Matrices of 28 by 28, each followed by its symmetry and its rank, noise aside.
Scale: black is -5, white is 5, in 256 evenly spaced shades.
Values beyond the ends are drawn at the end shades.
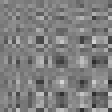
symmetric, rank one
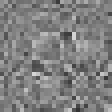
symmetric, rank three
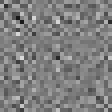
symmetric, rank three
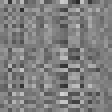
no symmetry, rank one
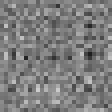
no symmetry, rank three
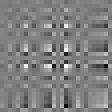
symmetric, rank one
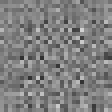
no symmetry, rank three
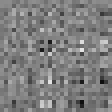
symmetric, rank two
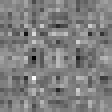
no symmetry, rank two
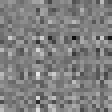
antisymmetric, rank two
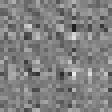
no symmetry, rank two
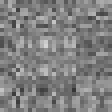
no symmetry, rank three
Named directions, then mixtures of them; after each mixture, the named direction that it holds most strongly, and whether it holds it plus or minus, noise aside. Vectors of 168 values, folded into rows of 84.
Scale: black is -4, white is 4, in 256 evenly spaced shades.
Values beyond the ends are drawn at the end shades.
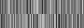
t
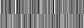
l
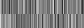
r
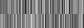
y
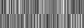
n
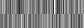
l, plus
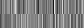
r, minus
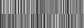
r, minus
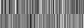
l, plus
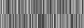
t, minus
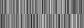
t, plus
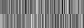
y, plus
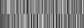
t, plus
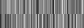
r, minus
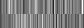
r, minus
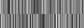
t, minus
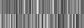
r, plus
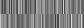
r, plus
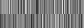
r, minus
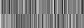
r, plus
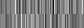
y, plus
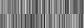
y, minus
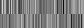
n, minus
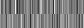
l, plus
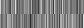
l, plus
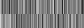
r, plus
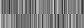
r, plus
